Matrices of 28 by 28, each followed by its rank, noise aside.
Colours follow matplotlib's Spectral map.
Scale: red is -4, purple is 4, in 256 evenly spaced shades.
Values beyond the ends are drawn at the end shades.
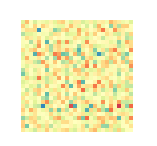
eight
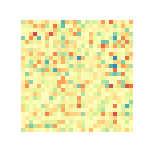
seven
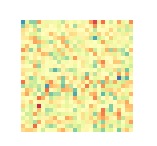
eight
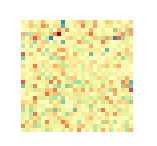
eight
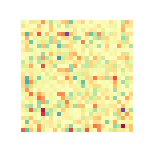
seven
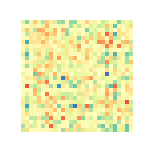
six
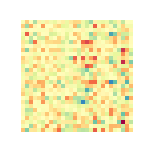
five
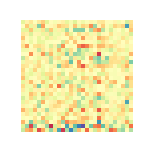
four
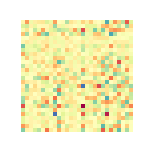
four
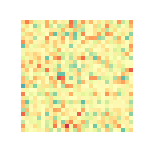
eight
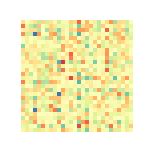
five
